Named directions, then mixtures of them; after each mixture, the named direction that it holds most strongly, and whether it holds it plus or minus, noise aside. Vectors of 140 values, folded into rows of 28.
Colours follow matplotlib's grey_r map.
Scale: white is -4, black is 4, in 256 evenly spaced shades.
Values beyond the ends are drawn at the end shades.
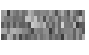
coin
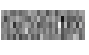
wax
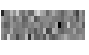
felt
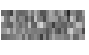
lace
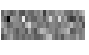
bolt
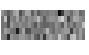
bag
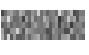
bag, minus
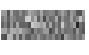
coin, plus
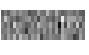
wax, minus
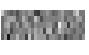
felt, minus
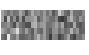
bag, minus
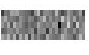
wax, minus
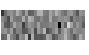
felt, plus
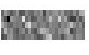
bolt, plus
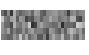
lace, plus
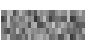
lace, minus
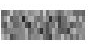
bolt, minus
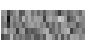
bag, plus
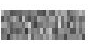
felt, minus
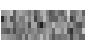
lace, minus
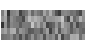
coin, plus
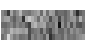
coin, plus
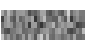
lace, minus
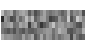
lace, minus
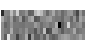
felt, plus
